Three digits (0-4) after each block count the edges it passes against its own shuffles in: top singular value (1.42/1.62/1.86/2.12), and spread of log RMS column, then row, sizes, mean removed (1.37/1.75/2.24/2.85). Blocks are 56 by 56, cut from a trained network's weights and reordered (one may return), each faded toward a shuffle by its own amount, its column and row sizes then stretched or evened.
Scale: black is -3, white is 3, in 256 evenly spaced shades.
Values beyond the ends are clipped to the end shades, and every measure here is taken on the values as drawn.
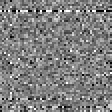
4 0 3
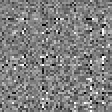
2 2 2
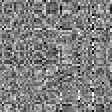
4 2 1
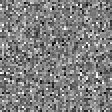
0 1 1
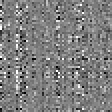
3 4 2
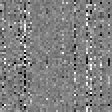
2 4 0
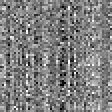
4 3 2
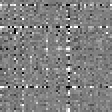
4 3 3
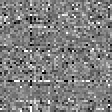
1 2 3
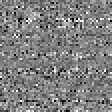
1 0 4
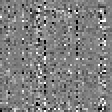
1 4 3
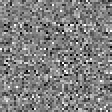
3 1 2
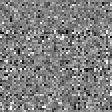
2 1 3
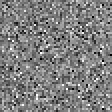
0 1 0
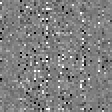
1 3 0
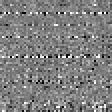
2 0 4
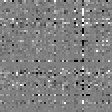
2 3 4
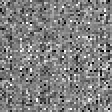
1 2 2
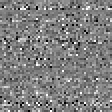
0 1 4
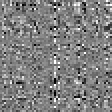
3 4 3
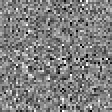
3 2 2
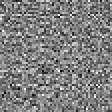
4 0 2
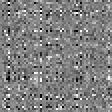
4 4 3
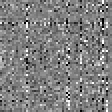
1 4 2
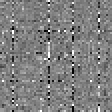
2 3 1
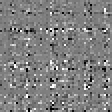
1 4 4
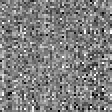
2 2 1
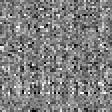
2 0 3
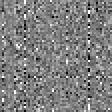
2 4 0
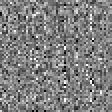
3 3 0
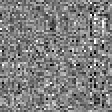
3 2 1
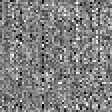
2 3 1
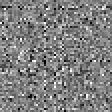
2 2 3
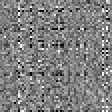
3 3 1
